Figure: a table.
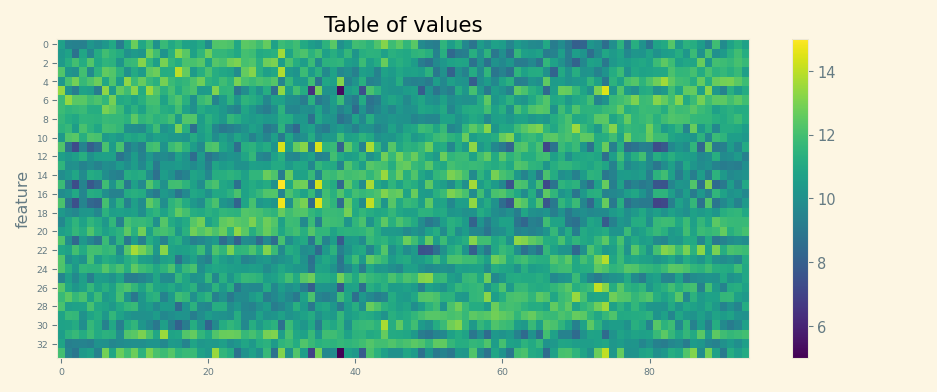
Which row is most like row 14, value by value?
16
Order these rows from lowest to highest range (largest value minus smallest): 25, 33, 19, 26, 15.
25, 19, 26, 15, 33
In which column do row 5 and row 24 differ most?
38
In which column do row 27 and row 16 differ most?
70
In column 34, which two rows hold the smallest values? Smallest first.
5, 33
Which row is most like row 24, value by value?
8
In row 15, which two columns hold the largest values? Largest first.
30, 35
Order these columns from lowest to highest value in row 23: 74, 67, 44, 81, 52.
81, 52, 44, 67, 74
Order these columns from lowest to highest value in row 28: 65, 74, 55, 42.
65, 55, 42, 74
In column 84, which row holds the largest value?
6
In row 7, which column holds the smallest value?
40
